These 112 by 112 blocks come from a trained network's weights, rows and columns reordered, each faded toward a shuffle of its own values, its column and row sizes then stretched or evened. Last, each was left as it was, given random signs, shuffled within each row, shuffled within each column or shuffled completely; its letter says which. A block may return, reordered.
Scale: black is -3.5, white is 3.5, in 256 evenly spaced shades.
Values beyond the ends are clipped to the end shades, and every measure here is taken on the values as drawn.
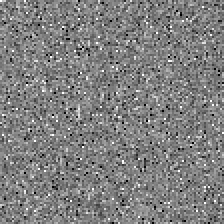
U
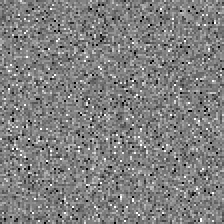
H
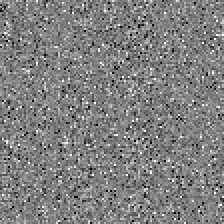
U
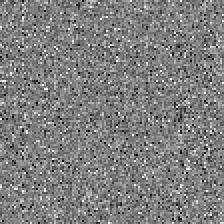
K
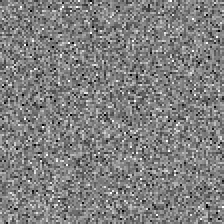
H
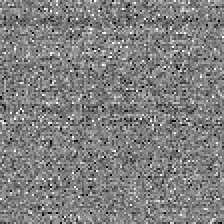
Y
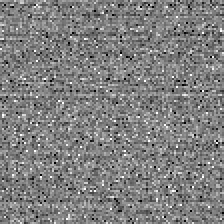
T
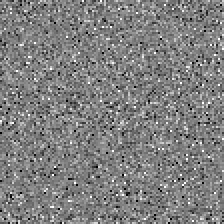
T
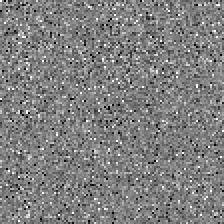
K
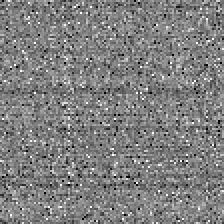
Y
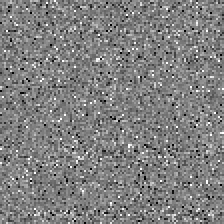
K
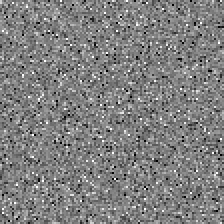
H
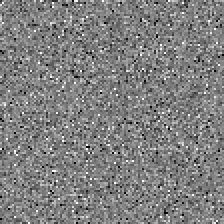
K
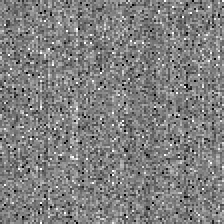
U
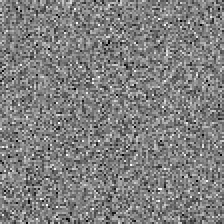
K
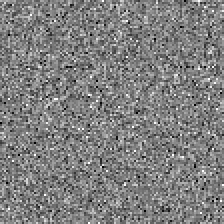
K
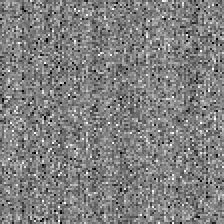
U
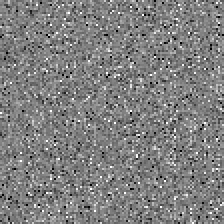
U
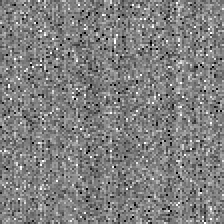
U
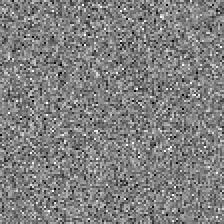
U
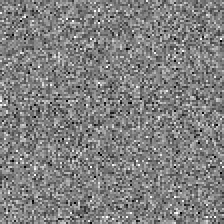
K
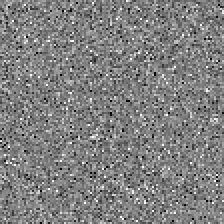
K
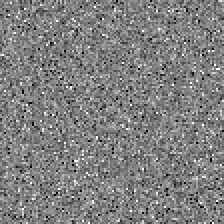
H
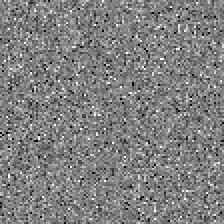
U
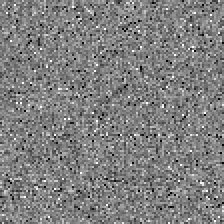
T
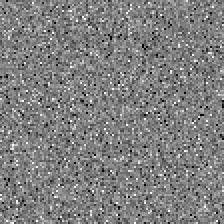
H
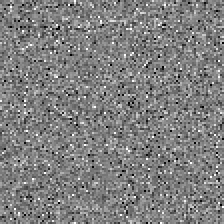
K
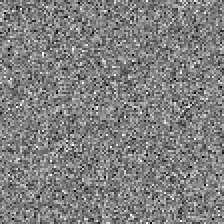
K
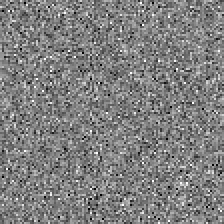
Y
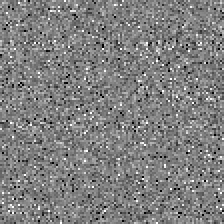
K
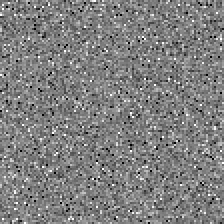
H
